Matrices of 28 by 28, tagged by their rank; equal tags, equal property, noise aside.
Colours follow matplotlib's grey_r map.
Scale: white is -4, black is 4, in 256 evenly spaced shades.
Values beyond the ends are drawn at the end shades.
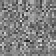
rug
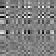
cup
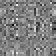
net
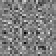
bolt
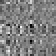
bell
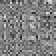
bolt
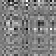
bell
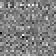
rug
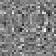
bolt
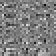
bolt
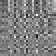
net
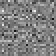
net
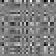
bell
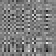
bell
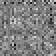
net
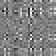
bell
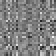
bell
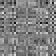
bell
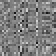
net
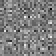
rug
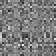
bolt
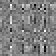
bell
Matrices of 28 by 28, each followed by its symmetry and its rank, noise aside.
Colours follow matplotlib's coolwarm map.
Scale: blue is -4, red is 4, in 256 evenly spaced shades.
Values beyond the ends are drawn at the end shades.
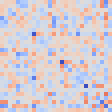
symmetric, rank six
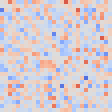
antisymmetric, rank eight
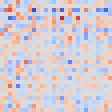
no symmetry, rank four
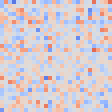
no symmetry, rank six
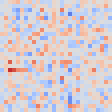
no symmetry, rank eight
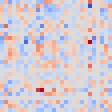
no symmetry, rank four
